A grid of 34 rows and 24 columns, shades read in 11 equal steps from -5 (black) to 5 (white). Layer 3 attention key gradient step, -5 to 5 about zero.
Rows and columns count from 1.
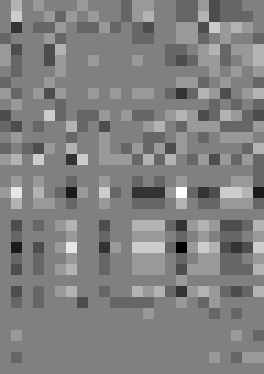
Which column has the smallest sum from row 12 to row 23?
22
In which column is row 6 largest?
24
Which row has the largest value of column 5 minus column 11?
11
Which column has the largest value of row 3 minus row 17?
20
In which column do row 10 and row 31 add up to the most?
2
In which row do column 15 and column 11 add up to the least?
18
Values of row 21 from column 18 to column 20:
1 2 1
